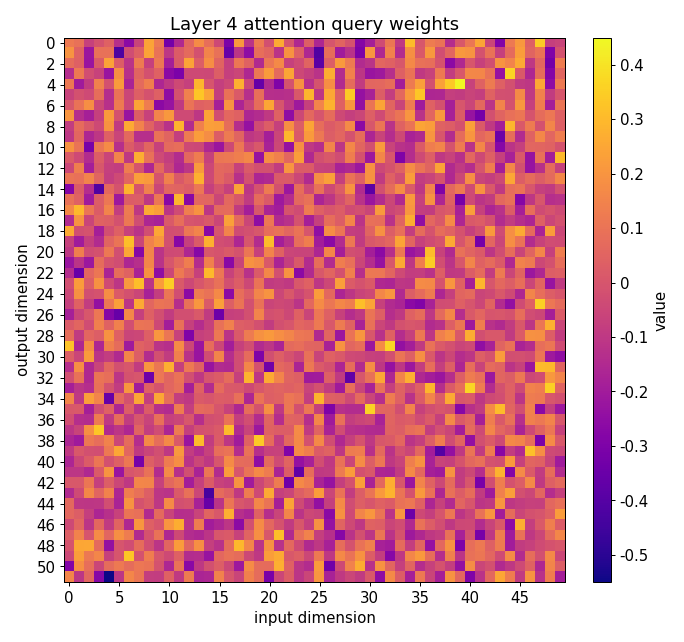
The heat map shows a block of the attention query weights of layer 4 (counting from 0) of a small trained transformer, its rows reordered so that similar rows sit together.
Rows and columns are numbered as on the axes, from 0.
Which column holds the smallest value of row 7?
41
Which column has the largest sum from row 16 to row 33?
47
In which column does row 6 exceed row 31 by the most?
20
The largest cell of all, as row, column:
4, 39
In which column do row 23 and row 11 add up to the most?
7
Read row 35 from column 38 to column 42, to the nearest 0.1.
0 -0.3 -0.1 -0.1 0.2
